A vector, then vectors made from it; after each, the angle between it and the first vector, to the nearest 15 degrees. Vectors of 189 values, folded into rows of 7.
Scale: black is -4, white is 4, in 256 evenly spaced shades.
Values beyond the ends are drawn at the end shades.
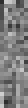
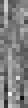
75 degrees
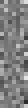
75 degrees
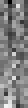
105 degrees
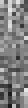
105 degrees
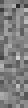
75 degrees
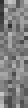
30 degrees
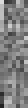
165 degrees
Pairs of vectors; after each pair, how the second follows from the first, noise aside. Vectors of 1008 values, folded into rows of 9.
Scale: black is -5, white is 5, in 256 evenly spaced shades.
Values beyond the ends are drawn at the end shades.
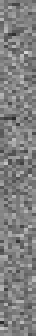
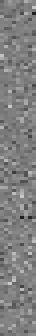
reversed, partly zeroed.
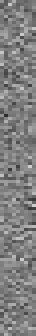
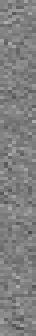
wrapped around, shrunk.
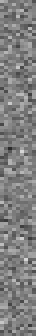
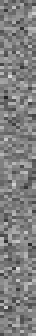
reversed.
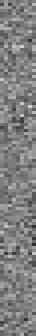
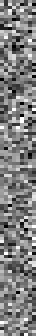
negated, scaled up.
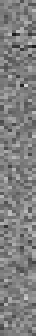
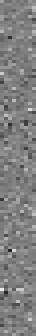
reversed, negated, partly zeroed.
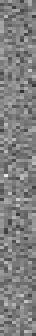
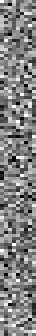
reversed, negated, scaled up.
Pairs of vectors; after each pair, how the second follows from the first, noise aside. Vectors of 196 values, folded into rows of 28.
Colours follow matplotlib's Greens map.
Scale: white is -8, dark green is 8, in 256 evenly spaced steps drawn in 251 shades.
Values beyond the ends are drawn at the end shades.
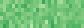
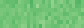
reversed, shrunk.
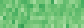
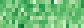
scaled up.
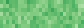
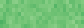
reversed, negated, shrunk.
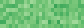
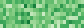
reversed, scaled up.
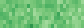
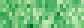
scaled up.
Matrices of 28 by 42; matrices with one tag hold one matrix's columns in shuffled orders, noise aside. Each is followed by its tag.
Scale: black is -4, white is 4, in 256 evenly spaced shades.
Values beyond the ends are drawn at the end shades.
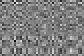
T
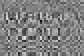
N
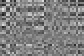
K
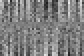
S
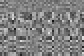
N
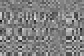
N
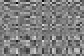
T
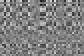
K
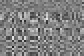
N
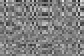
K
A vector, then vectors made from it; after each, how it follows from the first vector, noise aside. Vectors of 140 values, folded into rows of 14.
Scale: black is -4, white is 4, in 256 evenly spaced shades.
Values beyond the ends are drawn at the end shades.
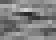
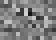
sign-scrambled.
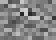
sign-scrambled.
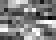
wrapped around, negated, scaled up.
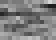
wrapped around.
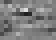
partly zeroed.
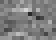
partly zeroed.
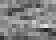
wrapped around.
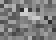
sign-scrambled.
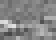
wrapped around, negated, partly zeroed.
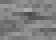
shrunk.
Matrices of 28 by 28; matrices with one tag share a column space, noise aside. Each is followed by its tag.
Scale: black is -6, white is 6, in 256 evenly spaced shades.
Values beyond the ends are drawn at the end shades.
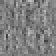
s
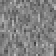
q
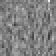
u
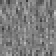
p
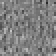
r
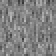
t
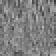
p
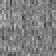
r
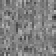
r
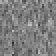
q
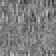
p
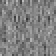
t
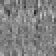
p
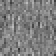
r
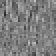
p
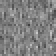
u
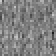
u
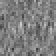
r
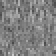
p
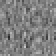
u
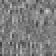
q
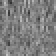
p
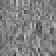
r
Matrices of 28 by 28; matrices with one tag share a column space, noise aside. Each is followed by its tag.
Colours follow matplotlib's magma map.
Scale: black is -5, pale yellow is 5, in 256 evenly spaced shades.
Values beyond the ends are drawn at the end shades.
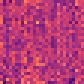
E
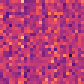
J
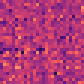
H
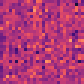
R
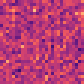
R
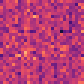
J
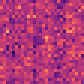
J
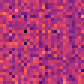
J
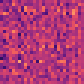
R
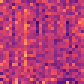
E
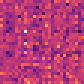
J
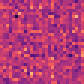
J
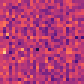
H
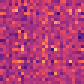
R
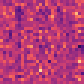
R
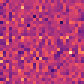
H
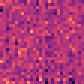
E
